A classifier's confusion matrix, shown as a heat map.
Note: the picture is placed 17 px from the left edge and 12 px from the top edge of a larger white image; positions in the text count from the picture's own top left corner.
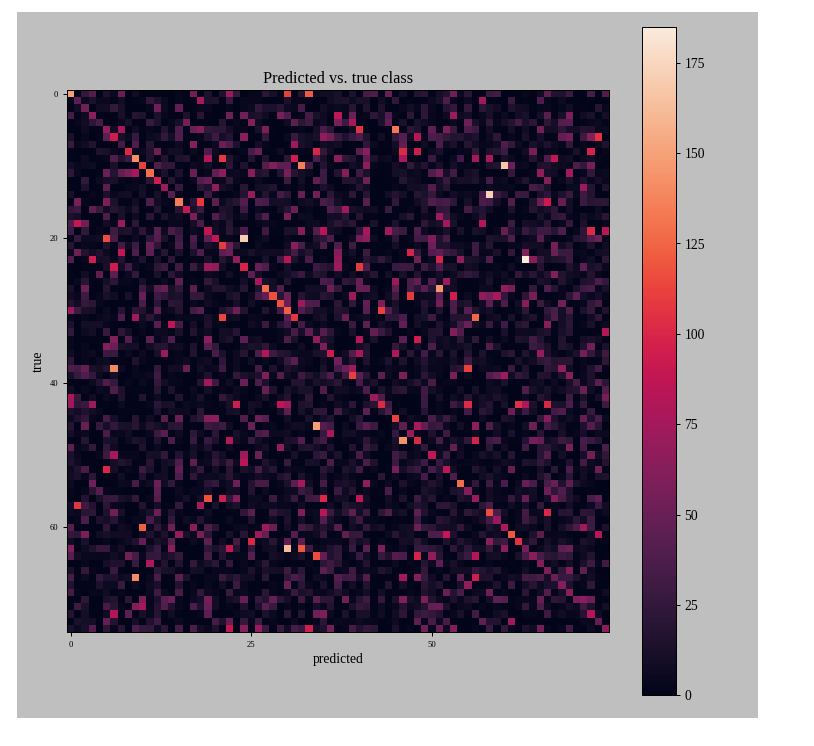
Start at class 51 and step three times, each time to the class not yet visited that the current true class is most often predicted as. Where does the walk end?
19
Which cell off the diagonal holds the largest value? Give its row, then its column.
23, 63
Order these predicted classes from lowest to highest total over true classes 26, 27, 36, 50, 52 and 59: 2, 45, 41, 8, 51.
8, 41, 2, 51, 45
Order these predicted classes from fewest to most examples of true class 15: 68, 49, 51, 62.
62, 49, 51, 68
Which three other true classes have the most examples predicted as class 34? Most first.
46, 64, 8
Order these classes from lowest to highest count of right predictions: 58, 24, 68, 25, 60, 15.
25, 68, 60, 24, 58, 15
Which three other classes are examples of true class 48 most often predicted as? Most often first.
46, 56, 22
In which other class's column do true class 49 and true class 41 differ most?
29
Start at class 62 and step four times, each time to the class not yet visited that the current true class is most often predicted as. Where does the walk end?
21
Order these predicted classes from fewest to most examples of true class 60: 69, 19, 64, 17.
64, 69, 19, 17
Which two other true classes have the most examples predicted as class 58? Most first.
14, 9
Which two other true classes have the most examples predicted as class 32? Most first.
10, 63
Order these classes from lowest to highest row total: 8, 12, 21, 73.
73, 12, 21, 8
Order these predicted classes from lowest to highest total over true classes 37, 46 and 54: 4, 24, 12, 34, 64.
24, 4, 12, 64, 34
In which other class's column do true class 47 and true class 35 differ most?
36
